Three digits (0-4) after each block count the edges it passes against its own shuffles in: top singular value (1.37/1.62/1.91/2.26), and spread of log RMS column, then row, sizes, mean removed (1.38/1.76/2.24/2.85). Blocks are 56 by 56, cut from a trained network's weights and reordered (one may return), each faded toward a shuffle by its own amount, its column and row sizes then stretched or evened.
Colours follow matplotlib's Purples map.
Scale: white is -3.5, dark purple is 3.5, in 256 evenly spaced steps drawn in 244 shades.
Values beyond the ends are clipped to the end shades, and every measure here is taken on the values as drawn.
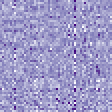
3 3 1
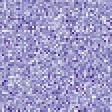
1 1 1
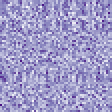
3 0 1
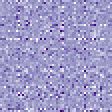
3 2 3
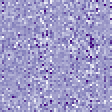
0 4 1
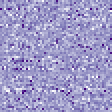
0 0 3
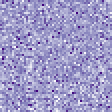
1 0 0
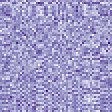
4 0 1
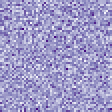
3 0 1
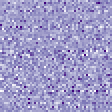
0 0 3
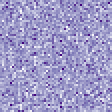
1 2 1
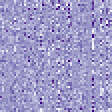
0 4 1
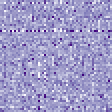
2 2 3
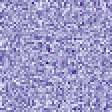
1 2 2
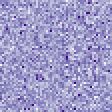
0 2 0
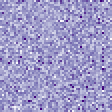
1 0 1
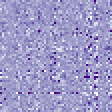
2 3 2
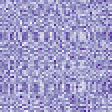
4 2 1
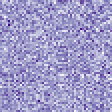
3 0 0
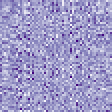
3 3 0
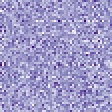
2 2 3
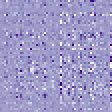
2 4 4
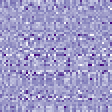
3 1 4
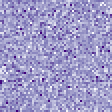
0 0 1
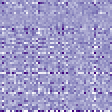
4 2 4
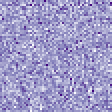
2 0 0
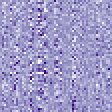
3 4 0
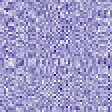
4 3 0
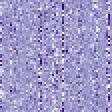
1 4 0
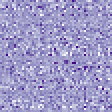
0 2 4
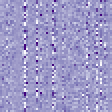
2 4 0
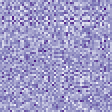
4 2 1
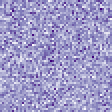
0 0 0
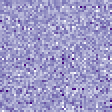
1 1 2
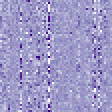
2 4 0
